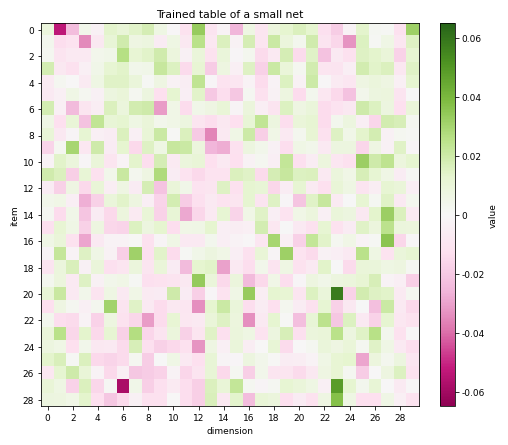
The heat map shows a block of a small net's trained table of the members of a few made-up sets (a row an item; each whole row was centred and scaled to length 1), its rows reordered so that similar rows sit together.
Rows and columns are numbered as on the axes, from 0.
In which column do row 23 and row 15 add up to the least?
6
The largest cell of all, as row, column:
20, 23
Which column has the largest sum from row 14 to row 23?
27
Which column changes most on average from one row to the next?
25
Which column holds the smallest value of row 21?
12
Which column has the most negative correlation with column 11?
13
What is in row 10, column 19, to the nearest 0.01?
0.02
